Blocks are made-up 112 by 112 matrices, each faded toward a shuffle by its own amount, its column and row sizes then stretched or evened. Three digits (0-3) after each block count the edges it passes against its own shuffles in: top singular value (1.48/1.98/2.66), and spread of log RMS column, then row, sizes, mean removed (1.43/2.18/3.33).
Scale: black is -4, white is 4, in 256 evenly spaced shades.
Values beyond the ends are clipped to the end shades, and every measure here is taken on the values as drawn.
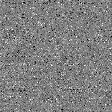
1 0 1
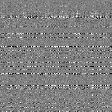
3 1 3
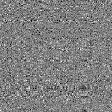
2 0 2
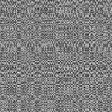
3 2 3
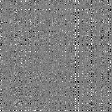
2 3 2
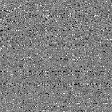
2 0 2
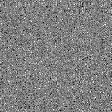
2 1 0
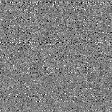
2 0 2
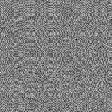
3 0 0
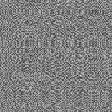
3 0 0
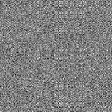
3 1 2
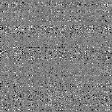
0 2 3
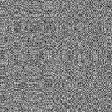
3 1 0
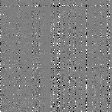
1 3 2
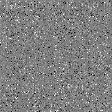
1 1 1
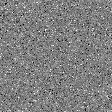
0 0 0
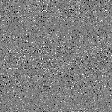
2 0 2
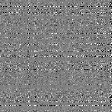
2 2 3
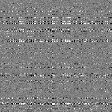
3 1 3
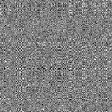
3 2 2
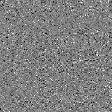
2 0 1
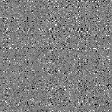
2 2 2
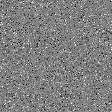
1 0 1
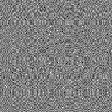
3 0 0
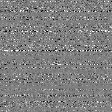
1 0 3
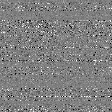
0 1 3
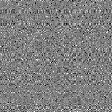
3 0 2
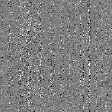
0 3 1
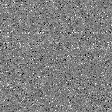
1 0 1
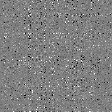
0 2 2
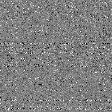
0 1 2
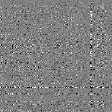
2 2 3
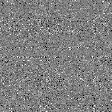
0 1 2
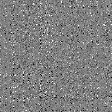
1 2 1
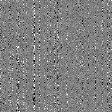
1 3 0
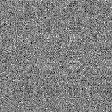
2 0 0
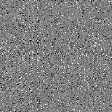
2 1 0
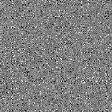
2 1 2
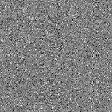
2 1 0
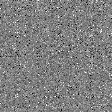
0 1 1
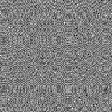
3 0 0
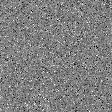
0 0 0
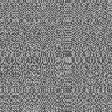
3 0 1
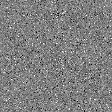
0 1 1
